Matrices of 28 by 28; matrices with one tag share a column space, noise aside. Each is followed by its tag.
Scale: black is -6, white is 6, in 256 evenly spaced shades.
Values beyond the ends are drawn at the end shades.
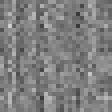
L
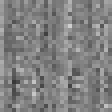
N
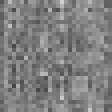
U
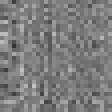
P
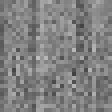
N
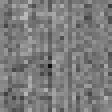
L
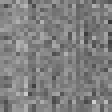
P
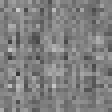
U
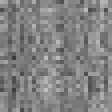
U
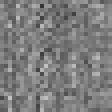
L
